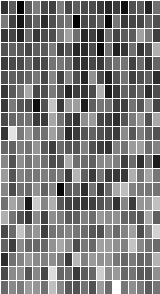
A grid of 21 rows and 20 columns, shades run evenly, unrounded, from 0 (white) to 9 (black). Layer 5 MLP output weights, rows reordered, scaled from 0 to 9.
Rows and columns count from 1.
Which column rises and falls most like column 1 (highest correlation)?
19
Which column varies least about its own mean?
6
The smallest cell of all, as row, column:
21, 15
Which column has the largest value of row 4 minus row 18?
13
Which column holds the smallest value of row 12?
9
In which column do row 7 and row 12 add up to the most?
20
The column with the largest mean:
11
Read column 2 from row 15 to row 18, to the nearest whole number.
3 5 5 7
